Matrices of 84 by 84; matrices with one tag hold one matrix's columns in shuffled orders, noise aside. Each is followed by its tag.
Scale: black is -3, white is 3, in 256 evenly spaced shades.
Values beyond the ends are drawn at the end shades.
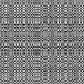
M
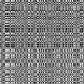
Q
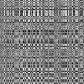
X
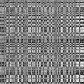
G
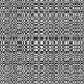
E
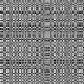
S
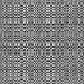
M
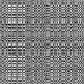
M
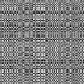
S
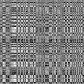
G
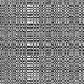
M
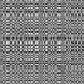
E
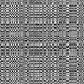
M
